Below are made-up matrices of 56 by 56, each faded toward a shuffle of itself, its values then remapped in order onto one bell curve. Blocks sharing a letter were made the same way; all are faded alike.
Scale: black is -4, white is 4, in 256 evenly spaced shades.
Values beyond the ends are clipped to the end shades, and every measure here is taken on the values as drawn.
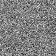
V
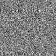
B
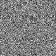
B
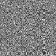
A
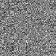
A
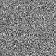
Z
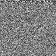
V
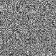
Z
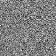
Z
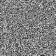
V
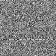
V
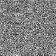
B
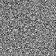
Z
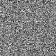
V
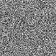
B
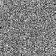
Z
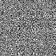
A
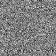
V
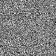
V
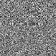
Z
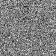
V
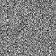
A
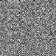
A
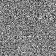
V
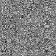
A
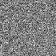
B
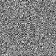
Z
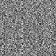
A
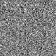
B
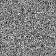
V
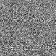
B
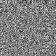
B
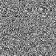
B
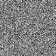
V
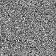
V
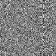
A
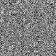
Z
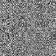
A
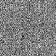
A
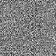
A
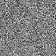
A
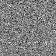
V
